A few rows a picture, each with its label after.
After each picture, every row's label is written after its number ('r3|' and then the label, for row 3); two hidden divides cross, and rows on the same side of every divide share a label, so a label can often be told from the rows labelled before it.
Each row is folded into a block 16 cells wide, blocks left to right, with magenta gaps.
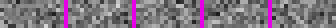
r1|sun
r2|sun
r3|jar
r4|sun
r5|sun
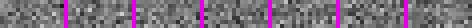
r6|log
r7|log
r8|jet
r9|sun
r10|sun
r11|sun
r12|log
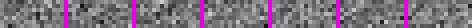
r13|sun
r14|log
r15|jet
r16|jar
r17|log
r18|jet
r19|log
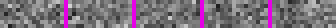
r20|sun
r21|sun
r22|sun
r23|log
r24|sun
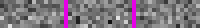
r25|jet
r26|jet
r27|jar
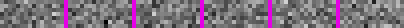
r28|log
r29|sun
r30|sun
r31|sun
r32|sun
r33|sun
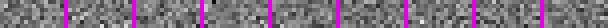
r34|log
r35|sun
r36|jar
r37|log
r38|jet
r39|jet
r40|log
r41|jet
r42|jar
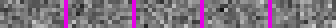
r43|jar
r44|log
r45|sun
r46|log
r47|log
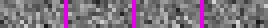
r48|jet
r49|jar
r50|jet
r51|jar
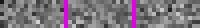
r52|jet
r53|sun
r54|jar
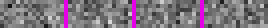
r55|jet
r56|sun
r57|jet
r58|log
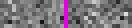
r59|jet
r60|jet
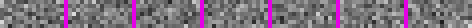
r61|sun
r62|jet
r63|sun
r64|sun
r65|jet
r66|log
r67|log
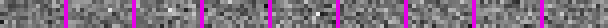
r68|log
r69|sun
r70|log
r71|jet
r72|jar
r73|jet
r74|jar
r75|jet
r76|sun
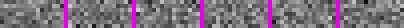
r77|log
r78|sun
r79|log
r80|jet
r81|jet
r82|sun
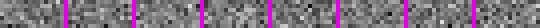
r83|sun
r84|sun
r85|log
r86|jar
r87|jet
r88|sun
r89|jar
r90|jet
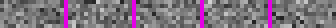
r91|sun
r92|sun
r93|jet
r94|log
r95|jet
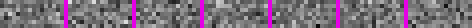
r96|jet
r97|jet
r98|jar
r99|jar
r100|jet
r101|log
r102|jet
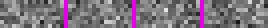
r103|jar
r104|log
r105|jar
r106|log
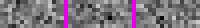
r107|sun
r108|log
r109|log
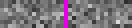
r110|jet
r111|jet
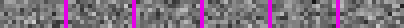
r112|jar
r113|log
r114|jar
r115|log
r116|jar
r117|log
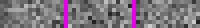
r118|jar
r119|log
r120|jet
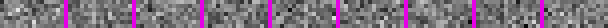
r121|jar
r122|jar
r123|log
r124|jar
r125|sun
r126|log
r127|jar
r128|jet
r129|sun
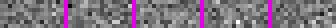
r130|jet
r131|jar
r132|jet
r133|jar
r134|log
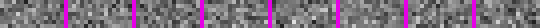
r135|sun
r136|log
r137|jar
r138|log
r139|jar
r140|jar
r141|sun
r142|jar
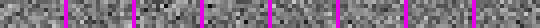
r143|jet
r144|log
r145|sun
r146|jar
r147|log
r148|jet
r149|jet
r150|jet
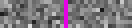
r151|log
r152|jet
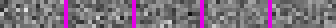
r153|jar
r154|jet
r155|jar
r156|jet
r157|log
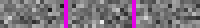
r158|log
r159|jar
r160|log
